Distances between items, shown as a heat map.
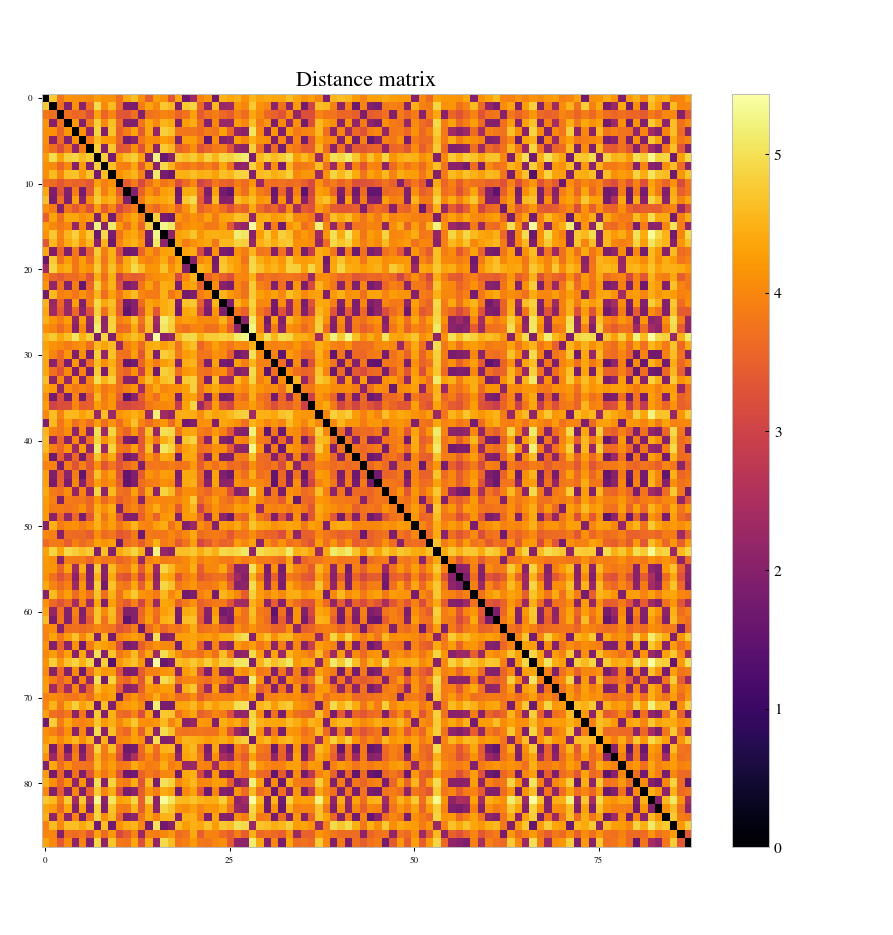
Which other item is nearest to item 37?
71
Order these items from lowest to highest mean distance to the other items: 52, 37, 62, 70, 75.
62, 52, 70, 75, 37
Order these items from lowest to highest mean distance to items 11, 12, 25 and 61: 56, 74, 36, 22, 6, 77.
22, 77, 36, 56, 6, 74
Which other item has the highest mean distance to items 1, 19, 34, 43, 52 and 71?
82
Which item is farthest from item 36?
20
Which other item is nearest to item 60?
31
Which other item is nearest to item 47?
34
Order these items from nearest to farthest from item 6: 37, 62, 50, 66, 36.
36, 62, 50, 37, 66
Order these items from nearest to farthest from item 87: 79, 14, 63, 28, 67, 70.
79, 67, 70, 14, 63, 28
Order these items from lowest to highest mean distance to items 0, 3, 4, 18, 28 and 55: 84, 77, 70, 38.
77, 84, 38, 70
